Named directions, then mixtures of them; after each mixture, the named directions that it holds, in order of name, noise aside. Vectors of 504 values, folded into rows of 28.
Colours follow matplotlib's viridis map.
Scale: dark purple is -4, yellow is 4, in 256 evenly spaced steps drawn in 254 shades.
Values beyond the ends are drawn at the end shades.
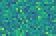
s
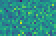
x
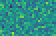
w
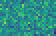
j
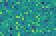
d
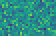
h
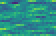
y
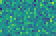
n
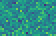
s, w.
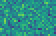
h, j, s.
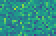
h, j, x.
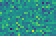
d, w.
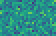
n, w, x.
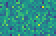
d, j.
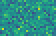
s, w.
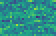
n, w, y.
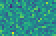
w.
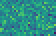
j, s.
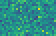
j, s.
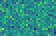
h, j, s.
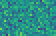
h, s.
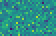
d.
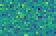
j, s, w.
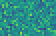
h.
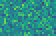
h, j.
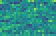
n, y.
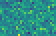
d, h, x.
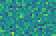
w.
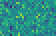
d, j, w.
